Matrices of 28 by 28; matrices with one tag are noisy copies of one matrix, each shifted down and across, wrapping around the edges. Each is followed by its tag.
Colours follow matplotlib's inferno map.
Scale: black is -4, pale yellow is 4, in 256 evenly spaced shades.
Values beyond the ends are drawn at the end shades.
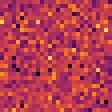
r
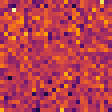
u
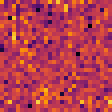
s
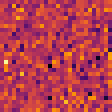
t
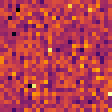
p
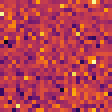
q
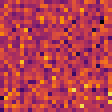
p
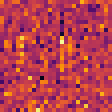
t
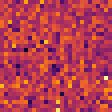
u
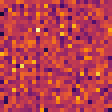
p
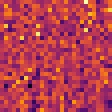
u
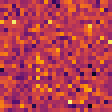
q
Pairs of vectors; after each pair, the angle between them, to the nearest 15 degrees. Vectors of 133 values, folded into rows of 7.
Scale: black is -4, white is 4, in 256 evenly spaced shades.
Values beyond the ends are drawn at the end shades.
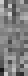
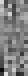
15 degrees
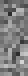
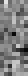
105 degrees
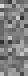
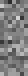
15 degrees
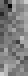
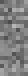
75 degrees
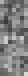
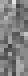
105 degrees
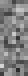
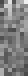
90 degrees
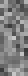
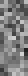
15 degrees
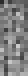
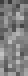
45 degrees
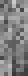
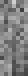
15 degrees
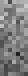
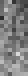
150 degrees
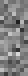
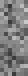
90 degrees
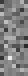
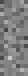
15 degrees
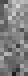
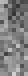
165 degrees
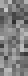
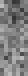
45 degrees
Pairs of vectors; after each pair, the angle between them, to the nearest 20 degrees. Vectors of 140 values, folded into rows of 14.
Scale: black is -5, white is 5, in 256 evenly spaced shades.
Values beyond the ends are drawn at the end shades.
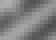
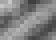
20 degrees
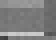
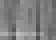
60 degrees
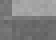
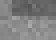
160 degrees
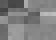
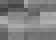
40 degrees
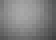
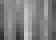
60 degrees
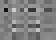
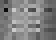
40 degrees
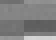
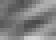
60 degrees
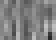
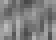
40 degrees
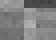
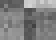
160 degrees
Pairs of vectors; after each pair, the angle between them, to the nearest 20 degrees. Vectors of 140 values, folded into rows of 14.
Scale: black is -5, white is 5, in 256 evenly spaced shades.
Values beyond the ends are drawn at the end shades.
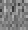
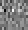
120 degrees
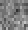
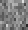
80 degrees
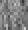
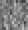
60 degrees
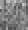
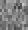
40 degrees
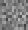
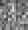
60 degrees
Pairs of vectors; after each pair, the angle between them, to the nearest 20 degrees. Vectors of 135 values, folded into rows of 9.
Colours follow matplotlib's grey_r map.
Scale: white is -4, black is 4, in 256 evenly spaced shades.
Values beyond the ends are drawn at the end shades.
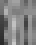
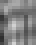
40 degrees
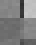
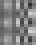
80 degrees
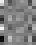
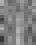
40 degrees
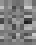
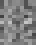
140 degrees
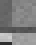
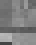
20 degrees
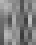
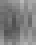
120 degrees
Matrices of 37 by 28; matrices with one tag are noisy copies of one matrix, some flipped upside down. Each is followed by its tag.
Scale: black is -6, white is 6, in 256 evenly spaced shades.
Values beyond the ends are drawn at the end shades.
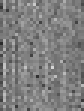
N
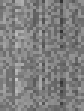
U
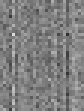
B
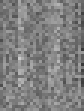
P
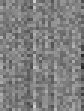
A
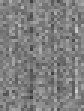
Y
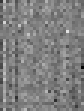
N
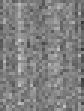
P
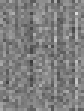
Y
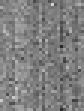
U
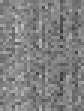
U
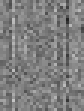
B
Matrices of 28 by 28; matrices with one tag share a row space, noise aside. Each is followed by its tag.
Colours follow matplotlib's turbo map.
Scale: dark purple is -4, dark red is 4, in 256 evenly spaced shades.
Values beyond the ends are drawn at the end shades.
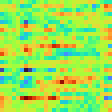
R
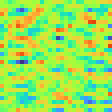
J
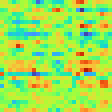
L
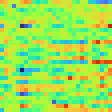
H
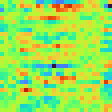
R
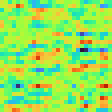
L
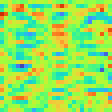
J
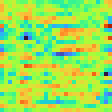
R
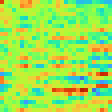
H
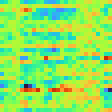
R
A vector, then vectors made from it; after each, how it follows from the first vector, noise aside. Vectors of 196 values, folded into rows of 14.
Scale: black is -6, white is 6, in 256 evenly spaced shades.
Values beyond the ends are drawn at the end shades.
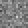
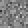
sign-scrambled.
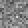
sign-scrambled.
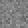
reversed, shrunk.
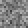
reversed, negated.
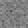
reversed, negated, shrunk.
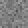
wrapped around, negated, shrunk.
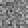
reversed, negated.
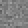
shrunk.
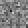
reversed, negated.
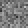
sign-scrambled.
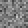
copied.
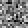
negated, scaled up.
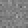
shrunk.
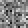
reversed, negated, scaled up.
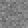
wrapped around, negated, shrunk.
